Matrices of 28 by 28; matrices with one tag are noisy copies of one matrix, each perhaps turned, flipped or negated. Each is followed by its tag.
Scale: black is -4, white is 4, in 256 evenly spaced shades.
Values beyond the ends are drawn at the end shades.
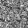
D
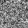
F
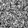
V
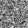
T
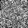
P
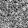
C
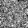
P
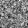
T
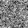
P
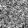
F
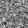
C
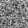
V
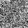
P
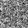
V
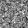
V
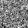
F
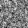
C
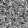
V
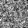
T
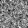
T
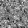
D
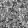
D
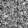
V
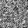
T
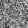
F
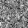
D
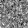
T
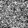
P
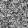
C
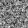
V
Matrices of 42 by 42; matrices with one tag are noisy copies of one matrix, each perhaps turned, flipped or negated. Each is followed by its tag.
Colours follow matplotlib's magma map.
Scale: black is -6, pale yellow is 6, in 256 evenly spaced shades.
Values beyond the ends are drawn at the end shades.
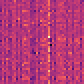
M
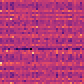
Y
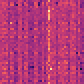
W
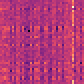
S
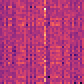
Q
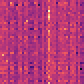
W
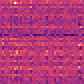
W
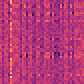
S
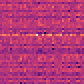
M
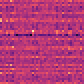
Y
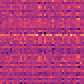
M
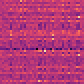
M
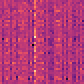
M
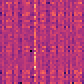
Y
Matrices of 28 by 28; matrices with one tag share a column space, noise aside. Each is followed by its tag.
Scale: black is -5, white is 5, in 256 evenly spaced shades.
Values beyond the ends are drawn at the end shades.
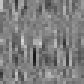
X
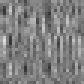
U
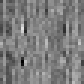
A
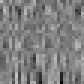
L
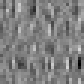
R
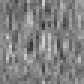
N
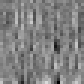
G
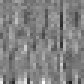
G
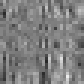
L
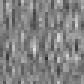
N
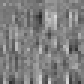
G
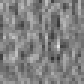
N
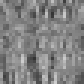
L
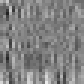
L
